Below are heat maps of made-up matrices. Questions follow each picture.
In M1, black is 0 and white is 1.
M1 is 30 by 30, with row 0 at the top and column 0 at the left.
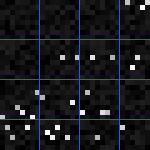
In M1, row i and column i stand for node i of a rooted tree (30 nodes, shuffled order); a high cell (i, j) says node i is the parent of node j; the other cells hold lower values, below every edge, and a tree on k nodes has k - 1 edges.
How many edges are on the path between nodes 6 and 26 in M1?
7
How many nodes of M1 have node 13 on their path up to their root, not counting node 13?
2
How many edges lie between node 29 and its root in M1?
2
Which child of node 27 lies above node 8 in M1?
19
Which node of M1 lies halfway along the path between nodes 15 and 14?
22
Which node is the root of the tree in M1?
23
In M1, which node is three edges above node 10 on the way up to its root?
25
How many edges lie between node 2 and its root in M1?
5
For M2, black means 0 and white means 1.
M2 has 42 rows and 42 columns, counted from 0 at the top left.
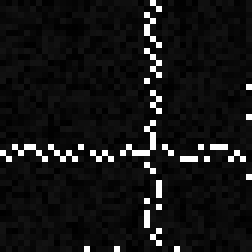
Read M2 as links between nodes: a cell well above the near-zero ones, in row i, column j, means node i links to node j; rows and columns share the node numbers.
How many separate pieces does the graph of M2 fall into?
3
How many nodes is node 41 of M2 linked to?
3
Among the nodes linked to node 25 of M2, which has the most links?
node 24
